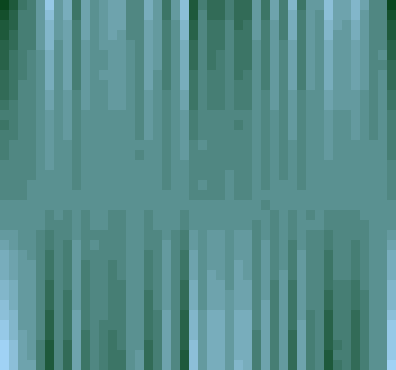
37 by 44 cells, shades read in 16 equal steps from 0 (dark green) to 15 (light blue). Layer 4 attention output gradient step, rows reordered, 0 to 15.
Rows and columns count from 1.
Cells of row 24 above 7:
21
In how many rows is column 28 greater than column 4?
12
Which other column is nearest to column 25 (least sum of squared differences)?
28
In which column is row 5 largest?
6
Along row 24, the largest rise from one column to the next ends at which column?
22
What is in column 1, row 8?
4
